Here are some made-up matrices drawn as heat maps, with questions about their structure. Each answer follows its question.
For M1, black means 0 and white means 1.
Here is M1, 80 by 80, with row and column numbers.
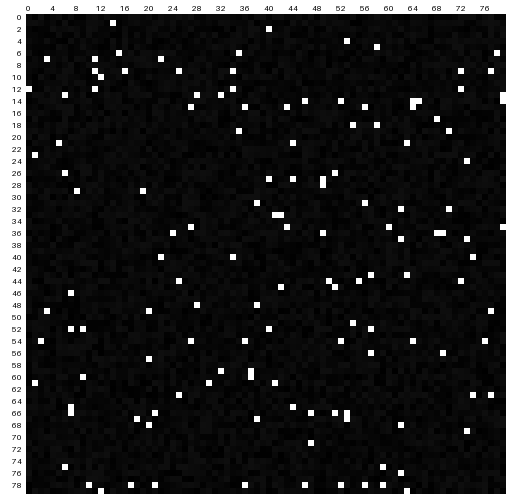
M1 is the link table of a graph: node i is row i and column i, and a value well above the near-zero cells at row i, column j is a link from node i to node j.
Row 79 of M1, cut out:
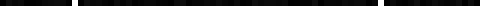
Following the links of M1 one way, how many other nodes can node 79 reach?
9
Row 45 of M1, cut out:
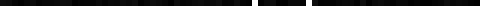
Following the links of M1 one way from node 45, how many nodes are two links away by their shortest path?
1
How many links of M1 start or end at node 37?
4
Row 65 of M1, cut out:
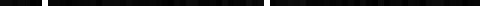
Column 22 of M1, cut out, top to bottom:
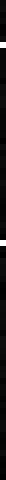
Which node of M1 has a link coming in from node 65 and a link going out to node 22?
node 7
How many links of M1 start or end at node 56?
5
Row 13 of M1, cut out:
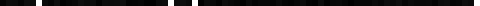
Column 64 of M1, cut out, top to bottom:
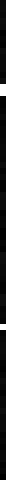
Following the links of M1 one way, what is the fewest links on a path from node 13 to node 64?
3
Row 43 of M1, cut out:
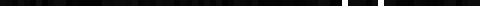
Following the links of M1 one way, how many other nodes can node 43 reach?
6
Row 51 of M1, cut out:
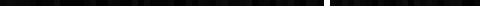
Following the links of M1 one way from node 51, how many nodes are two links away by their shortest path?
6
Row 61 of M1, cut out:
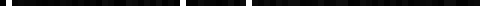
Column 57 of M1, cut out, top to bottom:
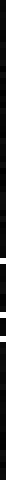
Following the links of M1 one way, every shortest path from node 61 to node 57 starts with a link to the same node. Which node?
node 1
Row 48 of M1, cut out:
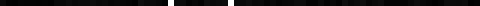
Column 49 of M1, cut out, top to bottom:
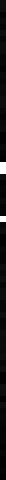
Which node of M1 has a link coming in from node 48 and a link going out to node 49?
node 28
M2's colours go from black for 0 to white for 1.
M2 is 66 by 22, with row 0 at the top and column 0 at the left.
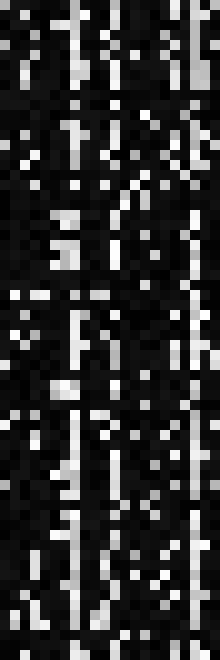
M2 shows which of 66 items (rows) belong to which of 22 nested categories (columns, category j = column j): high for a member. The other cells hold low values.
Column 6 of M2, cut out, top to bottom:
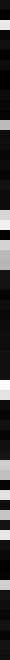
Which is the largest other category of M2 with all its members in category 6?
5
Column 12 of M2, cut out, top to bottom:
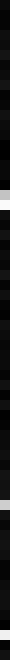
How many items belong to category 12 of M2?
4
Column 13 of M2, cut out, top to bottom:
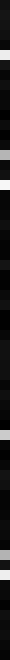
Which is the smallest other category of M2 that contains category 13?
16
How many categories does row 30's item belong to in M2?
1
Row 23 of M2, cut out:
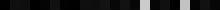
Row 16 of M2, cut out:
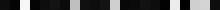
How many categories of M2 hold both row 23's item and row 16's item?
0
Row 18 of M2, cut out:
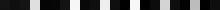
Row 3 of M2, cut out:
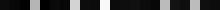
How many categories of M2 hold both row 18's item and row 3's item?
5
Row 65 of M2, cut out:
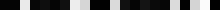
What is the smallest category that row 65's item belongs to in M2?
8
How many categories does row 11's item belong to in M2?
2
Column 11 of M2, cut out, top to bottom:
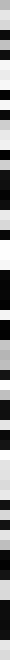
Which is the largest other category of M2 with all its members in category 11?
17
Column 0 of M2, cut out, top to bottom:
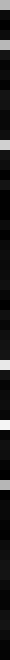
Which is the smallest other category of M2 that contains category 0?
21
